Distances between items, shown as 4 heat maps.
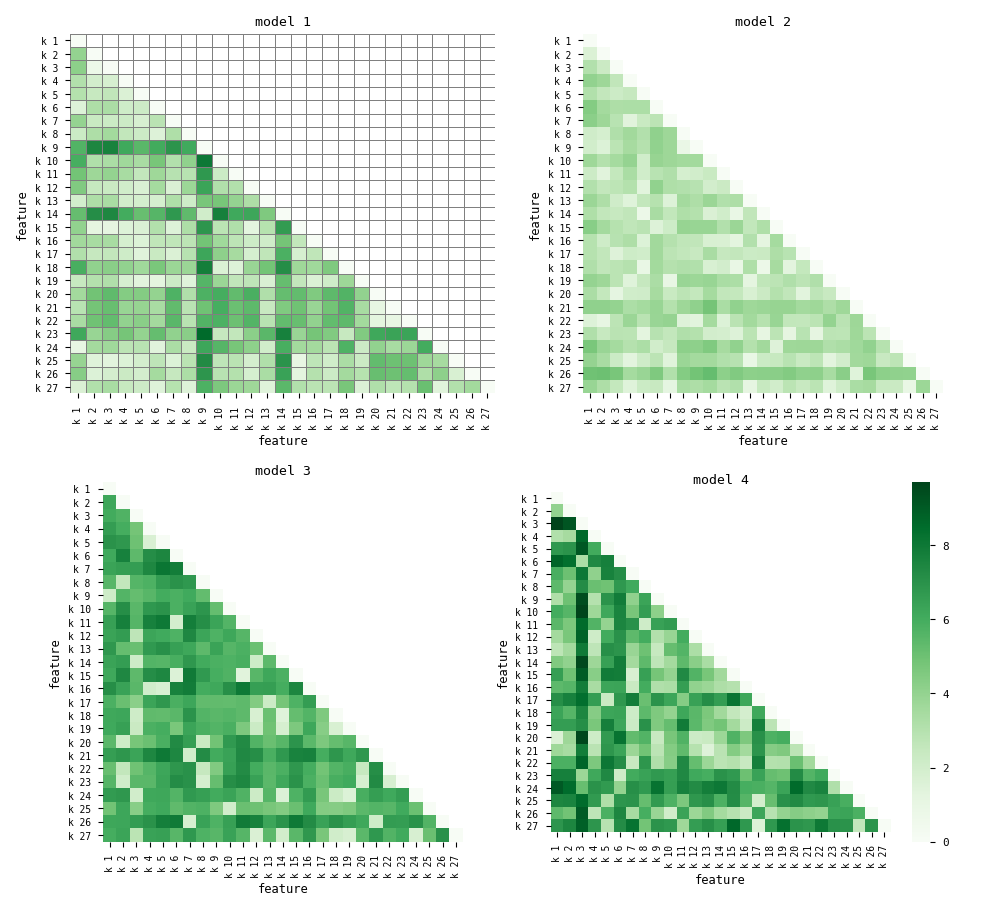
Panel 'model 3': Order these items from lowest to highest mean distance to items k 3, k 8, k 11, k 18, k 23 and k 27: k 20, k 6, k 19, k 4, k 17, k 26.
k 19, k 20, k 17, k 6, k 4, k 26
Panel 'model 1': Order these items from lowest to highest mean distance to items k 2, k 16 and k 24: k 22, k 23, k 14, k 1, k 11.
k 1, k 11, k 22, k 23, k 14
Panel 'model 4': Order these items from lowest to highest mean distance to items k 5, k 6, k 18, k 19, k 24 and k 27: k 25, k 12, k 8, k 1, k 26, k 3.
k 25, k 26, k 8, k 12, k 3, k 1
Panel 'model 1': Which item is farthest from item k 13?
k 23
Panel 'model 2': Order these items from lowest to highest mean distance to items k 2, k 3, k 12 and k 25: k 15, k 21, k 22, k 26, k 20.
k 20, k 22, k 15, k 21, k 26
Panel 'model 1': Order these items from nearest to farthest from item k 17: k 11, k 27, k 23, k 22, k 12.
k 12, k 27, k 11, k 23, k 22
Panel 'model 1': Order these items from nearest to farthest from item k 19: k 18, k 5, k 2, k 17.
k 5, k 17, k 2, k 18
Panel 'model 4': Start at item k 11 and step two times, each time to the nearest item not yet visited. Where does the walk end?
k 2
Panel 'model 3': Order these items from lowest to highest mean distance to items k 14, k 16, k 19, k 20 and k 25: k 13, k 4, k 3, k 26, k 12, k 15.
k 3, k 12, k 4, k 13, k 15, k 26
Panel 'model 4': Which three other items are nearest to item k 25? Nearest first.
k 17, k 27, k 5
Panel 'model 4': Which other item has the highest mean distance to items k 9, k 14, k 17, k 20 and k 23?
k 3
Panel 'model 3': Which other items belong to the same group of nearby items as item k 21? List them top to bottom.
k 7, k 26
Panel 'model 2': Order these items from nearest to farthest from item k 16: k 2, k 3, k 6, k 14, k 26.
k 14, k 2, k 3, k 6, k 26
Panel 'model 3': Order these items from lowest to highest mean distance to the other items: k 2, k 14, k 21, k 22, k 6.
k 14, k 22, k 2, k 6, k 21
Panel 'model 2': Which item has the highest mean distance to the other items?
k 26
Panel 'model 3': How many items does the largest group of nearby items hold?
7
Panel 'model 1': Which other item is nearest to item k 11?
k 18
